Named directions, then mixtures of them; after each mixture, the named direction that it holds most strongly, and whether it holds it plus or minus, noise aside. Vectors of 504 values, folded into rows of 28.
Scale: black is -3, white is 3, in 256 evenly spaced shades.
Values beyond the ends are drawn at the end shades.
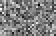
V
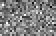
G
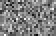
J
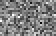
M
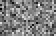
V, minus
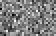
J, minus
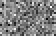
G, minus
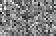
V, plus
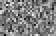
J, minus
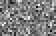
V, minus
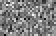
J, minus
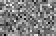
J, minus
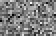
M, minus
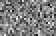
J, plus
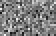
J, plus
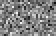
J, minus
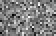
M, minus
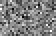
V, plus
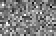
G, plus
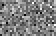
G, minus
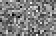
M, minus
